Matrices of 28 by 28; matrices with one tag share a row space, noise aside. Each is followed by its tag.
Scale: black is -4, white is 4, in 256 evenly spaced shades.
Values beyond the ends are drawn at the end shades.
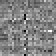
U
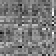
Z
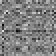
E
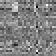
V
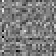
E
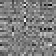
U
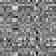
V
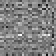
Z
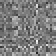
V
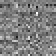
V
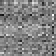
Z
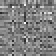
U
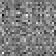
E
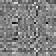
V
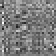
E
